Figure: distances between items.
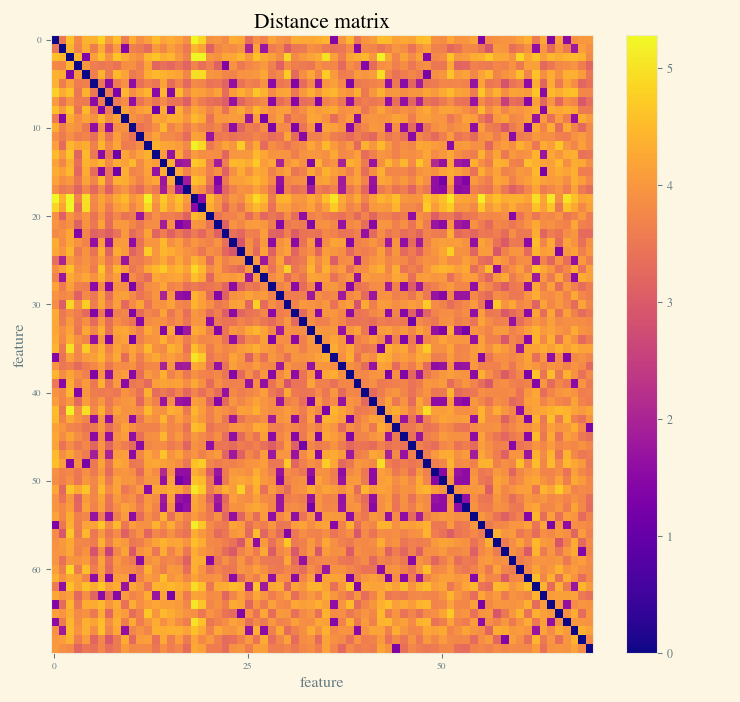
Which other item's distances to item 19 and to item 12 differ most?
18
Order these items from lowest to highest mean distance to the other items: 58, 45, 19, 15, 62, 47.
45, 47, 58, 15, 62, 19
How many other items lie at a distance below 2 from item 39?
6
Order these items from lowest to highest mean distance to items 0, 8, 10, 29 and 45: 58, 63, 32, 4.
63, 58, 32, 4
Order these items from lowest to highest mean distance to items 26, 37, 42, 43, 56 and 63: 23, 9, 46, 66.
23, 46, 9, 66
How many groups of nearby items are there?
16
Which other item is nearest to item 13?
8
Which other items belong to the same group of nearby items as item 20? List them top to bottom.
11, 32, 46, 59
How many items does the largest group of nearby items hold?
13
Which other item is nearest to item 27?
9
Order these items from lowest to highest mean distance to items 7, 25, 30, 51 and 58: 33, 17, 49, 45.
45, 17, 49, 33
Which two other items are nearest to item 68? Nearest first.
58, 7
